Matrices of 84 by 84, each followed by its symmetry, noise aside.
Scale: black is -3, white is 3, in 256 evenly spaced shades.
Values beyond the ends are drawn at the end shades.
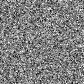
no symmetry.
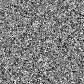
antisymmetric.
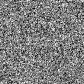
same after a half turn.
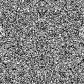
mirrored left to right.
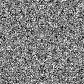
mirrored left to right.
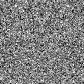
mirrored left to right.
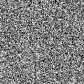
antisymmetric.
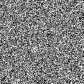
antisymmetric.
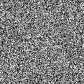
same after a half turn.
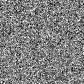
antisymmetric.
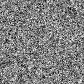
symmetric across the other diagonal.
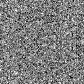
mirrored top to bottom.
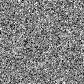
same after a half turn.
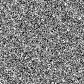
symmetric across the other diagonal.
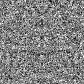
mirrored left to right.
